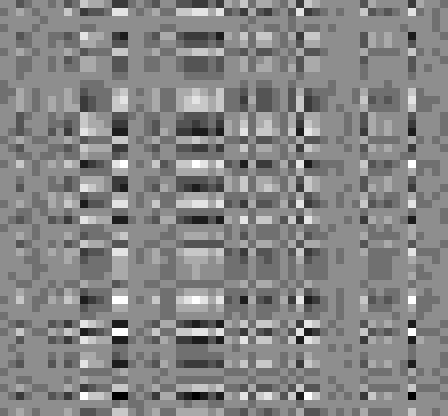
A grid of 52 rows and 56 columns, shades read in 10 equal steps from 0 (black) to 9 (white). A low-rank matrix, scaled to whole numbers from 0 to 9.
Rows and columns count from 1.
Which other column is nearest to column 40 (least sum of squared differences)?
12
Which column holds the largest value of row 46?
11
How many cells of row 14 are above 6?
8
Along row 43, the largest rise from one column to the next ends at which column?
39
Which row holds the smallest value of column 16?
50
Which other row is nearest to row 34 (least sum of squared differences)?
35
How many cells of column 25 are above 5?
21
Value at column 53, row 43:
6
